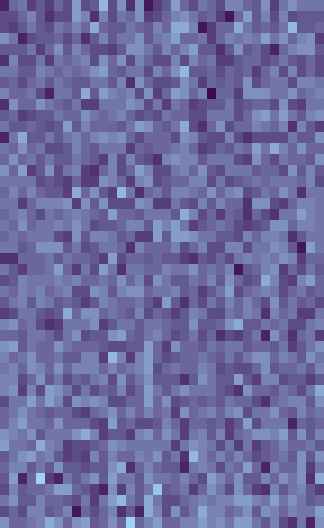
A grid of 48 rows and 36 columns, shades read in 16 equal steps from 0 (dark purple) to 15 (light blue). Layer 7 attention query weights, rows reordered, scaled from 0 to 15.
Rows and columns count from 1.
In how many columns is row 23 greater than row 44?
13
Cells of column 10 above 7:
20
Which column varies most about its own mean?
21
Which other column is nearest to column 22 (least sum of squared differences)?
4
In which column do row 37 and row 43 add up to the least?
30
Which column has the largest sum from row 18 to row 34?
35
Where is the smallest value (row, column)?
9, 24
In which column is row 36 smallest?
27
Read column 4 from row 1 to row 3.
4 9 8
